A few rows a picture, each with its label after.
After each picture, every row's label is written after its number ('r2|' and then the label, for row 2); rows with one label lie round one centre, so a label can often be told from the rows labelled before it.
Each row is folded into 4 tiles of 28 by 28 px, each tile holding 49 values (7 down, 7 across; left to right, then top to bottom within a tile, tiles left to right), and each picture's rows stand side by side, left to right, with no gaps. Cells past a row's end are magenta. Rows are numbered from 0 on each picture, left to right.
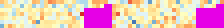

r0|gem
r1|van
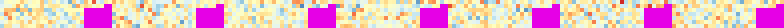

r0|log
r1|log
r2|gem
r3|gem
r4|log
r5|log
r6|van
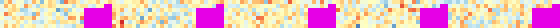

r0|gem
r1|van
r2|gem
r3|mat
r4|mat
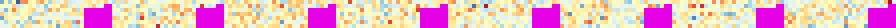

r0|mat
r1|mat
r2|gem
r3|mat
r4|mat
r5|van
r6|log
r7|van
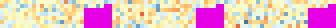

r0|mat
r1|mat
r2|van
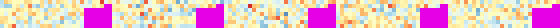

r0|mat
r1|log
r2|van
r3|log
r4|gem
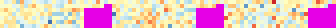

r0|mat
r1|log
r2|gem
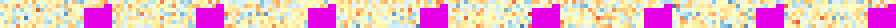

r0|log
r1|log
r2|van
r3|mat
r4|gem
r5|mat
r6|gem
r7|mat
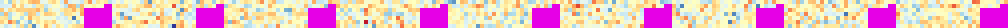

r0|mat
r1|van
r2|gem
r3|van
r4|van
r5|log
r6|van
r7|mat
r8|van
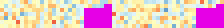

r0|van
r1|van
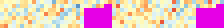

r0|van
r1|log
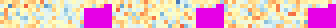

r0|log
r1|log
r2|gem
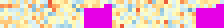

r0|log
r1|gem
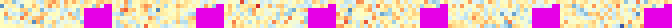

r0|gem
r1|mat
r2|van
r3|van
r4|van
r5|van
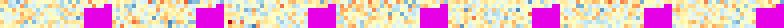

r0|mat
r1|gem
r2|van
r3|log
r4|gem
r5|gem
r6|log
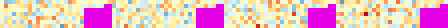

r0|van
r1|mat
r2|gem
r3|log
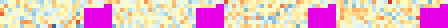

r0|van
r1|log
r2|gem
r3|mat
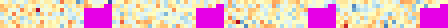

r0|log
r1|van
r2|mat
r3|gem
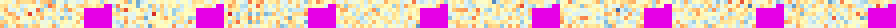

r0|log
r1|mat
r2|gem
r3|log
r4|mat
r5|gem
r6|mat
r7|mat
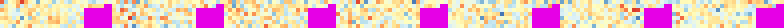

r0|log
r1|mat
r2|mat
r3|mat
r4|van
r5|mat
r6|van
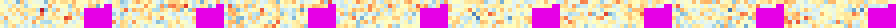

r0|mat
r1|mat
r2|log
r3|van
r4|log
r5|mat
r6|gem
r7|gem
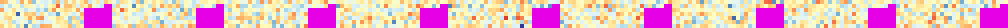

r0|mat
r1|gem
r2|gem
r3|gem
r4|gem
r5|van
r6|log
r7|log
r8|van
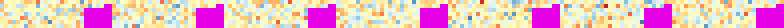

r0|gem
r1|log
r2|gem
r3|log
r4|log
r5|van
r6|log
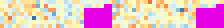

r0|van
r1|gem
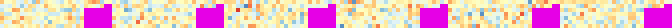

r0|gem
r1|van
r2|gem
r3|mat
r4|gem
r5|gem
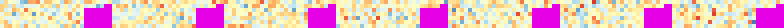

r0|gem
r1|van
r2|gem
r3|log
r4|gem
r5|log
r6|mat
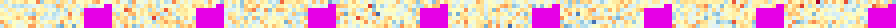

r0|gem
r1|mat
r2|mat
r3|van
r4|van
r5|mat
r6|van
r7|log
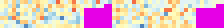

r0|mat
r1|mat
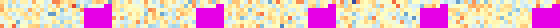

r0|mat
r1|log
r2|van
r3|mat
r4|van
